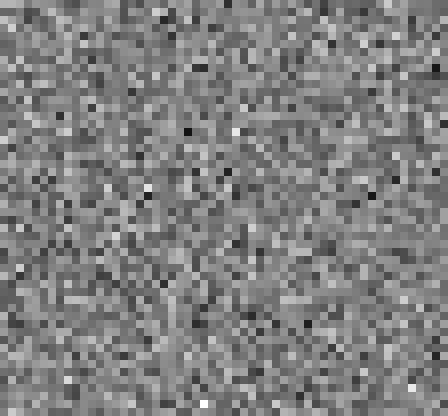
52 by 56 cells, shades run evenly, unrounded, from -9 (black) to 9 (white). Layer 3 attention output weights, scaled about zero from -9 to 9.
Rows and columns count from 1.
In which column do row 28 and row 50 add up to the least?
9
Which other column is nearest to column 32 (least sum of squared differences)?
43
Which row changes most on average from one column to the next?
45
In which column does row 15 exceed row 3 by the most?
4
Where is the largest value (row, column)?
51, 26
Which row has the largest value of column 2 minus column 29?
1
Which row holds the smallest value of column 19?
25
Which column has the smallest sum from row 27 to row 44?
2
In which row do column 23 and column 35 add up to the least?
41
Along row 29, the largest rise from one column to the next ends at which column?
32
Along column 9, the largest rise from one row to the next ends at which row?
29
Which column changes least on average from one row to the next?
23
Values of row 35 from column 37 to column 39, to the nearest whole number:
2 -1 -1
